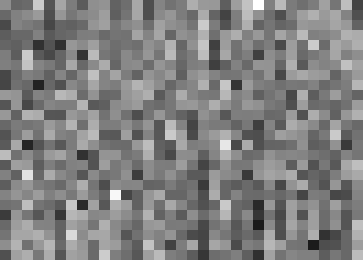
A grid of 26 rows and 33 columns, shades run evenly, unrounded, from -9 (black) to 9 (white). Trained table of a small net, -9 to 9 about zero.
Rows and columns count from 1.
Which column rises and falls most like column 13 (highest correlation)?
23
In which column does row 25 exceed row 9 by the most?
4
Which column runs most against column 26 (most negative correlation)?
29
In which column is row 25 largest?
14
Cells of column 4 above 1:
6
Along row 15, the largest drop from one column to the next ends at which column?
22
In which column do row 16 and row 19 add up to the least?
19
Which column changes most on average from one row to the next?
3
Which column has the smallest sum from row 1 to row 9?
5
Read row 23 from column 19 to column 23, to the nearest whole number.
-4 -1 0 -3 -1
